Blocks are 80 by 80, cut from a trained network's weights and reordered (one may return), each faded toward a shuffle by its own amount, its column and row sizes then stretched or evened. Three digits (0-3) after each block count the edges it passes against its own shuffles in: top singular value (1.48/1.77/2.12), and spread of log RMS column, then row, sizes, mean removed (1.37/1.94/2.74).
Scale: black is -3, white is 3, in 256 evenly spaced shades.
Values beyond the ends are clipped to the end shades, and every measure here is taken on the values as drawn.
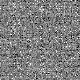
0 2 0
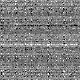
3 2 2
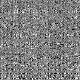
1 0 3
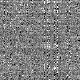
1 3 0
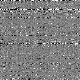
1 0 3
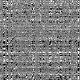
3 3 2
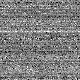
2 0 2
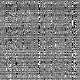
3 3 0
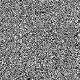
1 2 0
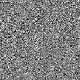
2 1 2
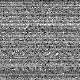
3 1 1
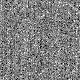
0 0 0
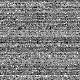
3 1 1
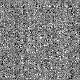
0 0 2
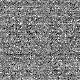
1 2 0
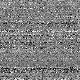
1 0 3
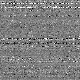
2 0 3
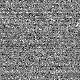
1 1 0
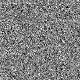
0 1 1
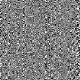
2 3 1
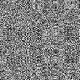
3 1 0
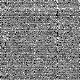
2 2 0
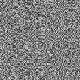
3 0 0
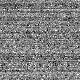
2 0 1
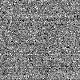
0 0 1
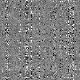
0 3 1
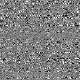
1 2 3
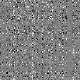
0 3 3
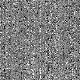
0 2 1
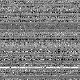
3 0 3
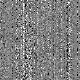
1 3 0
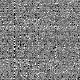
1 2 0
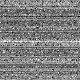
3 0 2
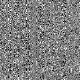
0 3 0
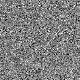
0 0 2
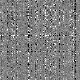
1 3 1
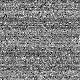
2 0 0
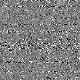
0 1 3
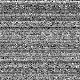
3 0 2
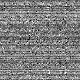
3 1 1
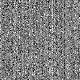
1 2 0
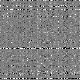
1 1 3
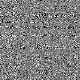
0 2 3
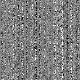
1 3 0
